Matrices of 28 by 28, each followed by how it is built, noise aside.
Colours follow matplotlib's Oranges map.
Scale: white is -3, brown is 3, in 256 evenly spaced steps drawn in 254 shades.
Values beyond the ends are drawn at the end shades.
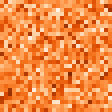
Hankel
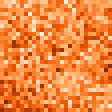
smooth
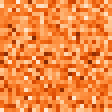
repeating columns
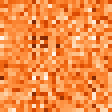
low rank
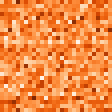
repeating columns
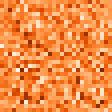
low rank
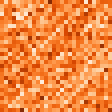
Hankel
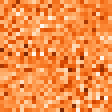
block diagonal
